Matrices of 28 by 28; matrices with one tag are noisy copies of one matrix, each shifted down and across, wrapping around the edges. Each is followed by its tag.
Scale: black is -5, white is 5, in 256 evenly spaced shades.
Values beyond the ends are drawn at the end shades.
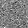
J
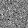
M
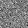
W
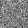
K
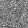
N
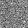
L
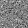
J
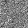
N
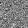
N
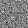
N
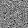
N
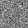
K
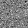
N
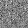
M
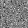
K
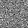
L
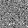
K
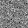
J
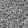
N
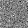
J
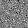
L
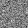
N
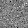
N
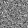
W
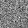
M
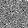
K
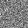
M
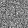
M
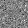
N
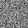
M
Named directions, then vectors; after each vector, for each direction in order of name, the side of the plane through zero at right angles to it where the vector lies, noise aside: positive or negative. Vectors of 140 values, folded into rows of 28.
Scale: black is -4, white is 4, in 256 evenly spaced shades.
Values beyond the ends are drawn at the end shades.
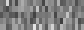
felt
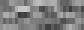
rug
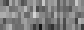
negative, positive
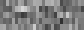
positive, positive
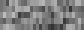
negative, positive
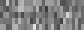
positive, positive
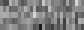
negative, positive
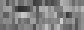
negative, negative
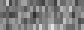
positive, negative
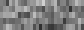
negative, positive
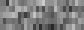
negative, positive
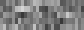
positive, positive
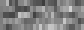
positive, negative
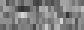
negative, negative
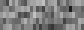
negative, positive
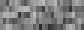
negative, positive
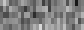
positive, negative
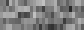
negative, positive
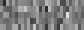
positive, positive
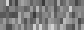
positive, negative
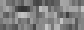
negative, negative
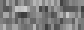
positive, positive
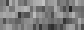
negative, positive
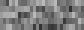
negative, positive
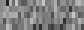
negative, positive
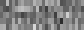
positive, positive
